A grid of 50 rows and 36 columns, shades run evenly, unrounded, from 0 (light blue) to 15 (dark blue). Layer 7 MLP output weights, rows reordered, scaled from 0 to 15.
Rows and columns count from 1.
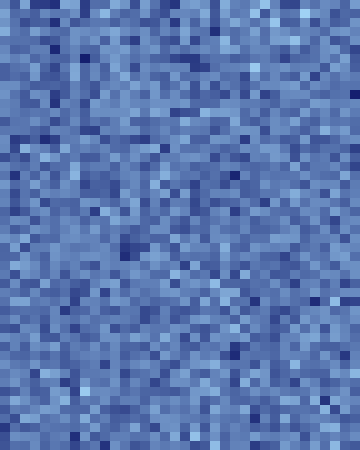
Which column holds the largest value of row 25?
34
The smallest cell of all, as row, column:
2, 31
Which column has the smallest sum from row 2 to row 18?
26
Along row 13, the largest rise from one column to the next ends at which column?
18
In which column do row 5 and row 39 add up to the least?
23
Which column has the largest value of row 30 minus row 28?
19
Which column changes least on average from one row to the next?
8
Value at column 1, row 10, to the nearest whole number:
6
